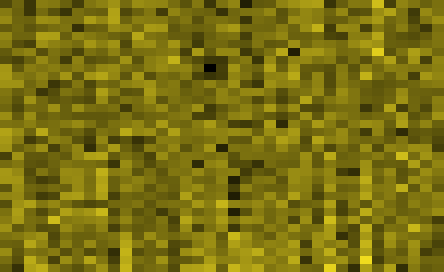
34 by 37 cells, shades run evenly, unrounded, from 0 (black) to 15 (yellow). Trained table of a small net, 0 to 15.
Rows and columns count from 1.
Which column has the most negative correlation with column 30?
33
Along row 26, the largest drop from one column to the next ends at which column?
29
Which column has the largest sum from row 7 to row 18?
23
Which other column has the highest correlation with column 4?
20
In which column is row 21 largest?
35
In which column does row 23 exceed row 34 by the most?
2
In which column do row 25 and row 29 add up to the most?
31
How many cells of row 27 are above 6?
29
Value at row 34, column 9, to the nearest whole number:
10
